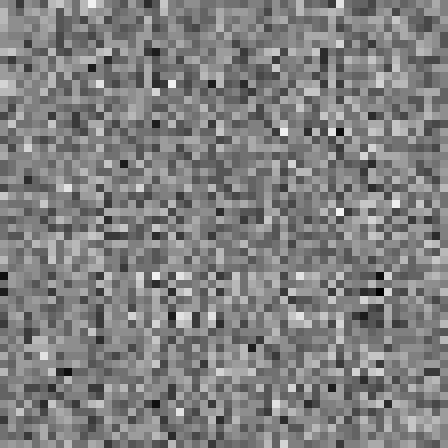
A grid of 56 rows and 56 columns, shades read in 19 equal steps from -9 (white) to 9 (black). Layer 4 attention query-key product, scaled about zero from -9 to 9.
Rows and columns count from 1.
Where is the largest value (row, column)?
37, 48
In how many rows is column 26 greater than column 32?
29
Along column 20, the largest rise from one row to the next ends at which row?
36
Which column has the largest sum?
31
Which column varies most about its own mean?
20
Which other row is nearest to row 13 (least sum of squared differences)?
34
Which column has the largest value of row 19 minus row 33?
55
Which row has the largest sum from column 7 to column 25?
47
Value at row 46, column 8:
0
